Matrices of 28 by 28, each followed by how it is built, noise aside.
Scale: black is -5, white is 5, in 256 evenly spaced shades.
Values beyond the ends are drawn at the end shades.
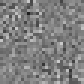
block diagonal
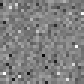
sparse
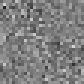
block diagonal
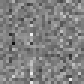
uneven columns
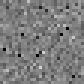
sparse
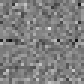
uneven rows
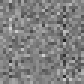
uneven columns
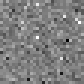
sparse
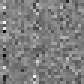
uneven columns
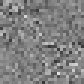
block diagonal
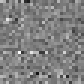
uneven rows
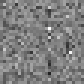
uneven columns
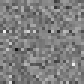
uneven rows
